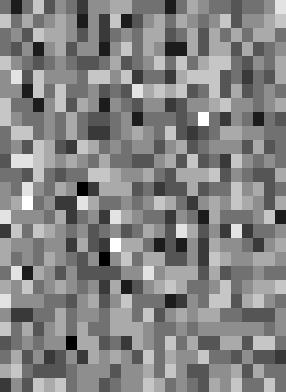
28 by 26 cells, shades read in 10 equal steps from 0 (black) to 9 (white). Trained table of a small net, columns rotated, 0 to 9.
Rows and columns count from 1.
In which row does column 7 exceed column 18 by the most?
10
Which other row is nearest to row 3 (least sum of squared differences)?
28
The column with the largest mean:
20
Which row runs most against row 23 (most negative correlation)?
12
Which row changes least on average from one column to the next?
24
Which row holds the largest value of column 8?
15
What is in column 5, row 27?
3
